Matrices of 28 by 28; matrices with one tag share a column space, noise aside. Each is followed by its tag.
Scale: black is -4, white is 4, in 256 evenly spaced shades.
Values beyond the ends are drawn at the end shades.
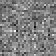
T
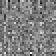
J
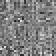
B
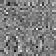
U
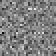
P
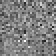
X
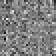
J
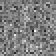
T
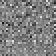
X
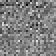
X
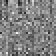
J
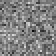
T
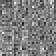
J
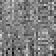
B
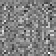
T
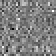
U
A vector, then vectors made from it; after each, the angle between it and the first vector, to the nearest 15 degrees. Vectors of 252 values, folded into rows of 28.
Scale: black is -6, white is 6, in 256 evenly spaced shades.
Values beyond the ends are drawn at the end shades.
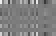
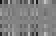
165 degrees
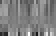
120 degrees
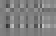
90 degrees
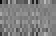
150 degrees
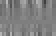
60 degrees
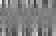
60 degrees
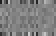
150 degrees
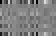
165 degrees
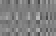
75 degrees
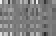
30 degrees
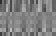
120 degrees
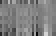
135 degrees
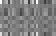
30 degrees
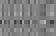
75 degrees
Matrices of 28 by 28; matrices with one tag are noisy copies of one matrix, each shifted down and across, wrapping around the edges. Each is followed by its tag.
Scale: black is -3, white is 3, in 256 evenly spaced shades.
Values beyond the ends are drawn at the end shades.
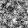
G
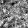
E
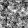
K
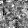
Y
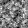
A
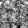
K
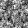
A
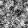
G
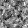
A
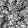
A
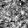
E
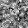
E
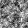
A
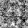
K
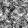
K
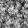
K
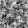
G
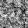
K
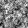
A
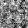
K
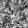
A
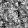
Y
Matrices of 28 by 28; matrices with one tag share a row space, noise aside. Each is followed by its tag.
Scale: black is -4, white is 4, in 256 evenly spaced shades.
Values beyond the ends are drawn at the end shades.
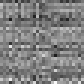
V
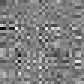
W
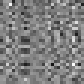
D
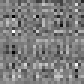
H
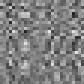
D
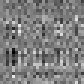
H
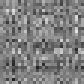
H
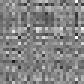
H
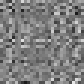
D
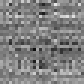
V
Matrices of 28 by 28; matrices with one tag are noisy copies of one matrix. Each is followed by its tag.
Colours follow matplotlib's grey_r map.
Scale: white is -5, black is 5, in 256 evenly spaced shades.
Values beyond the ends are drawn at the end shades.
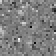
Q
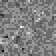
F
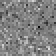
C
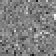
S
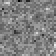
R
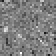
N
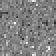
C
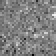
S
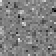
Q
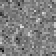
F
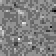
Q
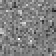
Q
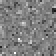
Q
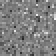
S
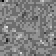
N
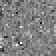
F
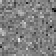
Q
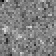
N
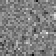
S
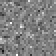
F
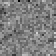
R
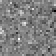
Q
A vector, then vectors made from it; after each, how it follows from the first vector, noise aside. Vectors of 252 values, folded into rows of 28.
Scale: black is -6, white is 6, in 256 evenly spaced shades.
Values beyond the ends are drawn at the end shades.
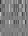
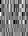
scaled up.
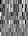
scaled up.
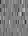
partly zeroed.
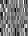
wrapped around, negated, scaled up.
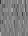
partly zeroed.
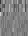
partly zeroed.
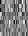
scaled up.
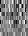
scaled up.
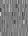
partly zeroed.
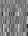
reversed.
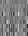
reversed.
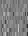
reversed, partly zeroed.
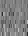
reversed, partly zeroed.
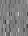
reversed, partly zeroed.
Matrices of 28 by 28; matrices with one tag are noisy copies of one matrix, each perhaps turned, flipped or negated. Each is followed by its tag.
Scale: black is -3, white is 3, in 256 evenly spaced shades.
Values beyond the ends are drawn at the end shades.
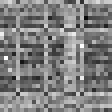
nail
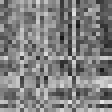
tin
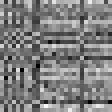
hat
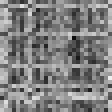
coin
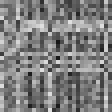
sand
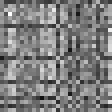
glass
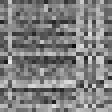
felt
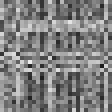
sand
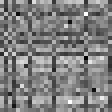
glass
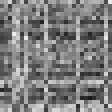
coin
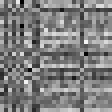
hat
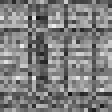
nail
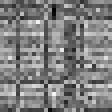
nail
